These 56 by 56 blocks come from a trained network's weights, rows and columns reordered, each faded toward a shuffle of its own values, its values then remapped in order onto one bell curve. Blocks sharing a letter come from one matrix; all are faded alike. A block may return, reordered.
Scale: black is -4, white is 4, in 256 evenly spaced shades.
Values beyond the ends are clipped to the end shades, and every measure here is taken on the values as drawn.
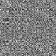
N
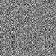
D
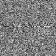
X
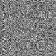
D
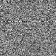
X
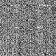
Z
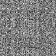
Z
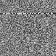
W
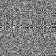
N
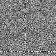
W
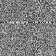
W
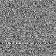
X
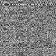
N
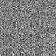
D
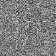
W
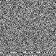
X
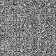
Z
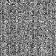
Z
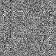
W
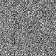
W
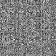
Z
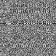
N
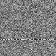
W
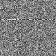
W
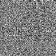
X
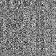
Z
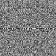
N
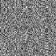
D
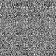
D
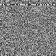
W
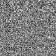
X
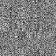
D
